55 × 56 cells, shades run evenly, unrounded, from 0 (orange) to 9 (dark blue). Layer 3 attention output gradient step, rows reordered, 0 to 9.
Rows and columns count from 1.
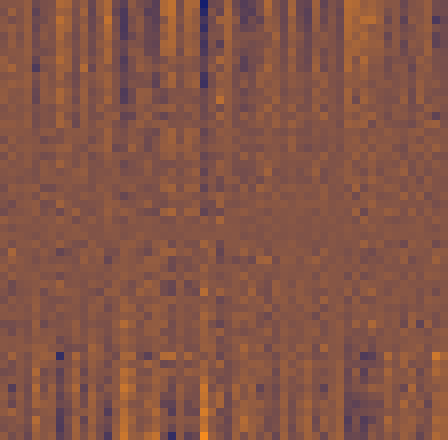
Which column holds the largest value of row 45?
8
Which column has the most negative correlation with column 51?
48
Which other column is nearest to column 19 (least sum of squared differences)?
15
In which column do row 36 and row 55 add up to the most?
22
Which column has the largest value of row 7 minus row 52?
26
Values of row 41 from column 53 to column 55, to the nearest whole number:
6 4 5
